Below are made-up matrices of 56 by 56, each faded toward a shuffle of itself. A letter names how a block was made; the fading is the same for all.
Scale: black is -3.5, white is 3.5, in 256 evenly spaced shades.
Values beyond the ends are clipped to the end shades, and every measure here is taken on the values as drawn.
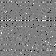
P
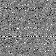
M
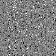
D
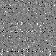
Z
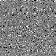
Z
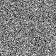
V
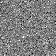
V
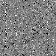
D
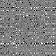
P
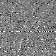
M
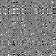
P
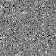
Z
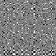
P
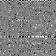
P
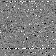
M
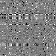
P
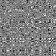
P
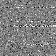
M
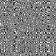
P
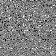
M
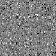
Z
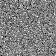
V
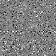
Z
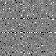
P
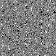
D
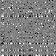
P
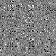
Z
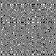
P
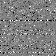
M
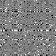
P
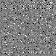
Z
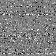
M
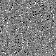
D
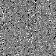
D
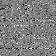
M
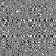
P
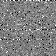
M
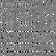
P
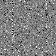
D
